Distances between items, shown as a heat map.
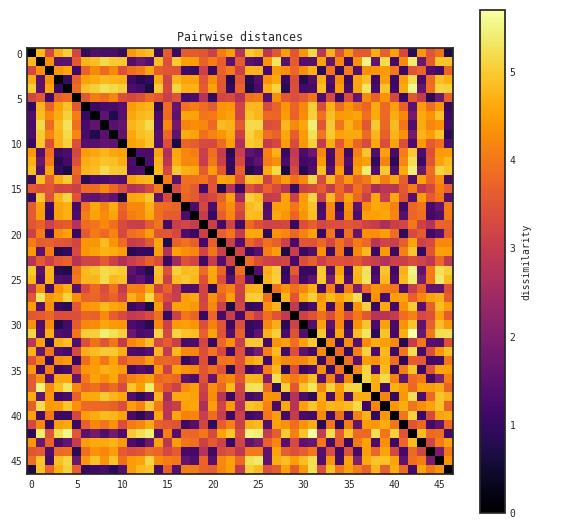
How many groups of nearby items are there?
5
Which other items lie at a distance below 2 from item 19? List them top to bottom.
15, 21, 23, 29
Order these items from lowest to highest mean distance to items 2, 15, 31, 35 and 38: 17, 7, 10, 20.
20, 17, 10, 7
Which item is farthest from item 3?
42
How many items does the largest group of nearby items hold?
17
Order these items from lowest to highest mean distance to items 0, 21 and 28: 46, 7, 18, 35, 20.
35, 46, 7, 20, 18
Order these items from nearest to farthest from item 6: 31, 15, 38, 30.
15, 30, 38, 31
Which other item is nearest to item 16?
10
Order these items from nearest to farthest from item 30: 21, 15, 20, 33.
33, 15, 21, 20
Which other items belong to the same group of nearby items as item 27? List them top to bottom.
37, 39
